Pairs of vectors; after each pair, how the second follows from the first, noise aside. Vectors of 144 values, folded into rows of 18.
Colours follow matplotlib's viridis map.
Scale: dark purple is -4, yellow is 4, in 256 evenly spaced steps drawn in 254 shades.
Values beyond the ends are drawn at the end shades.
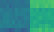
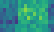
wrapped around, negated.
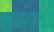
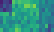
negated.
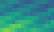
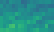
shrunk.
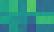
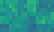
shrunk.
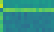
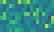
shuffled.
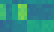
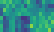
wrapped around, negated.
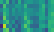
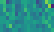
reversed, partly zeroed.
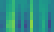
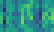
wrapped around, negated.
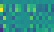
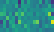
reversed, partly zeroed.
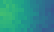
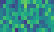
shuffled.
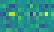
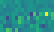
partly zeroed.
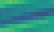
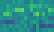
wrapped around, negated, partly zeroed.
